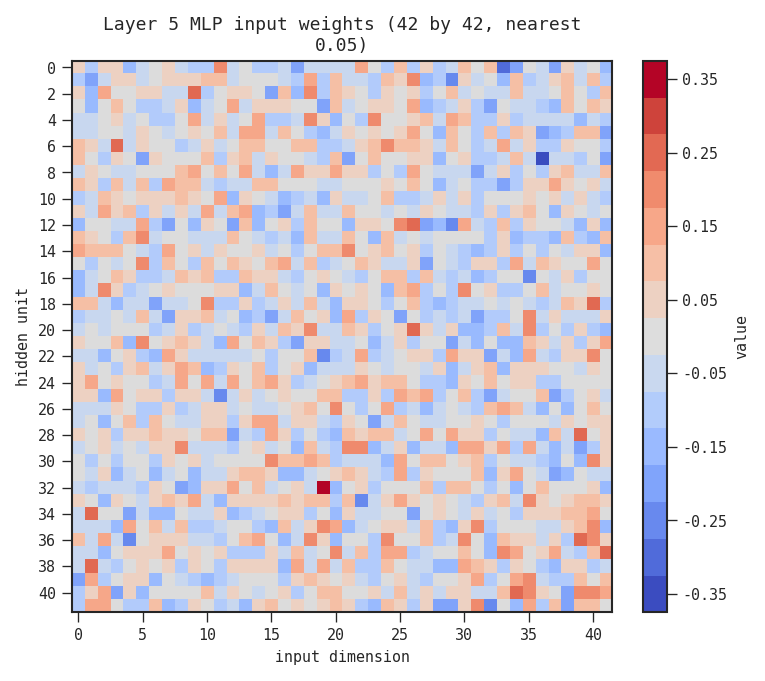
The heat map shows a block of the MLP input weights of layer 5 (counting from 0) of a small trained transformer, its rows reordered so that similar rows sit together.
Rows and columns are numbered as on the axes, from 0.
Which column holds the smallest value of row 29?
39
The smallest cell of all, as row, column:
7, 36
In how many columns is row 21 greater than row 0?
20
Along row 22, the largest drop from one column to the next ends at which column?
19
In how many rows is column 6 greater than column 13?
9
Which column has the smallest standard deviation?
28
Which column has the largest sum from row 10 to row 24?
8
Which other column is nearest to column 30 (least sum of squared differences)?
25
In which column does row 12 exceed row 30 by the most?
26
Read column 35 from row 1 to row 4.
-0.1 -0.05 -0.05 -0.05
